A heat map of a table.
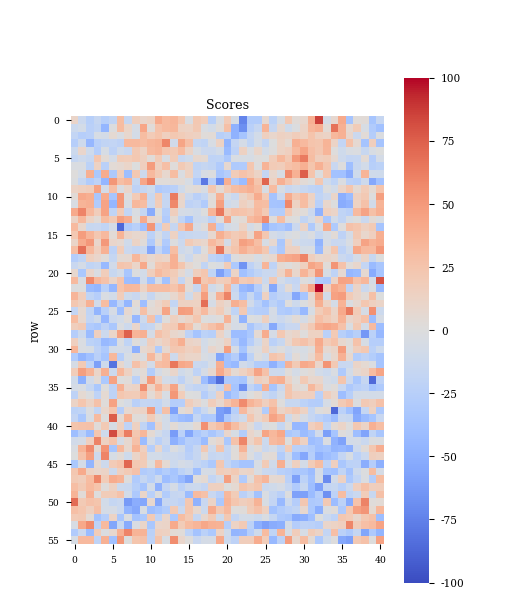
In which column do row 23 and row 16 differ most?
32
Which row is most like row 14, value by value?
52
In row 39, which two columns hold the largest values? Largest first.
5, 26
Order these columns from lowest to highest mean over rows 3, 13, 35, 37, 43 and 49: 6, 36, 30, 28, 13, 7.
30, 36, 13, 28, 7, 6
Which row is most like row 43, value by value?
44
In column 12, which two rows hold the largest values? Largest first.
3, 25
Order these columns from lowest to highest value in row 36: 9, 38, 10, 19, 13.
38, 10, 19, 9, 13
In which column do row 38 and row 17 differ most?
19
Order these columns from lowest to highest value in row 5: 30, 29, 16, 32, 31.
16, 32, 31, 29, 30
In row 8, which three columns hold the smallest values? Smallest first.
17, 19, 39
